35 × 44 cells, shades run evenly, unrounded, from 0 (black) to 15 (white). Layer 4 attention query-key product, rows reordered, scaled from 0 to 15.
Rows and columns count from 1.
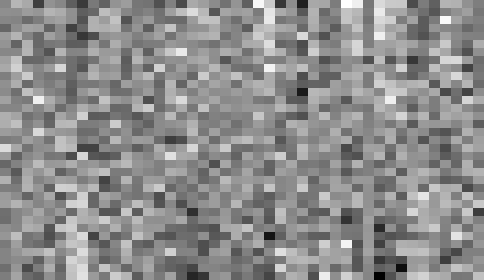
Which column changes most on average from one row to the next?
43
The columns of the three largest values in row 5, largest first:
35, 28, 24
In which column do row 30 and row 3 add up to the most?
42
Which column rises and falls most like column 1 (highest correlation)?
18
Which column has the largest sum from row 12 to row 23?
4
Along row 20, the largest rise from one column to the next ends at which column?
8
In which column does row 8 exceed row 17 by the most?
41
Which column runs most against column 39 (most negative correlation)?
19
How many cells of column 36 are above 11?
5
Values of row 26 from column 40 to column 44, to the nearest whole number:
9 11 10 8 12
